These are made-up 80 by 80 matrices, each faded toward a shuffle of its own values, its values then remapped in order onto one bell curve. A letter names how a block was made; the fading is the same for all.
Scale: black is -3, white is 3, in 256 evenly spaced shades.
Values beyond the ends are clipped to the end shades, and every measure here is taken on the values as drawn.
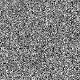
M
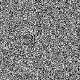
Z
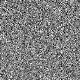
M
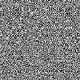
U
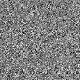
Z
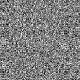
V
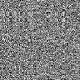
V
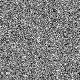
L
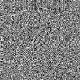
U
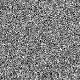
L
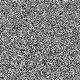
Z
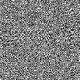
V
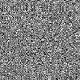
V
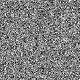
L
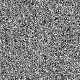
L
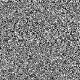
Z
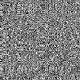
U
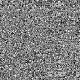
Z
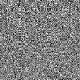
U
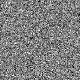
L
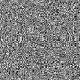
U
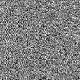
V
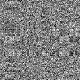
V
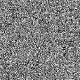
Z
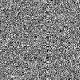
V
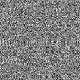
V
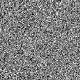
L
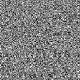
U
